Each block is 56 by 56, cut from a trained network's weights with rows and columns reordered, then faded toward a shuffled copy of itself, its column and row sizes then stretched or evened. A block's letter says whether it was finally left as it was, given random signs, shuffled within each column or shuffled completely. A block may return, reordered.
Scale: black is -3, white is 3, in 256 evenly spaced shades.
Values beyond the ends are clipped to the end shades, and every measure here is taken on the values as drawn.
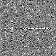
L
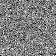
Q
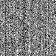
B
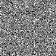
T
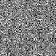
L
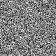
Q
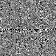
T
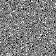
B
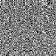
L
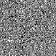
L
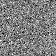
Q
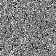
B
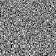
L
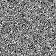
Q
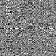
L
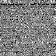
L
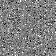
B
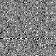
L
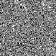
T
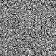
L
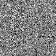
T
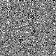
T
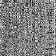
L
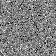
Q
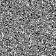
B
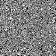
T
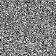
T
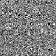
L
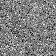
Q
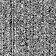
B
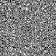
L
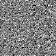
T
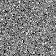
Q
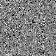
B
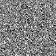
T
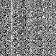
L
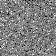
Q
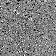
Q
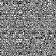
L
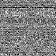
L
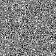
T
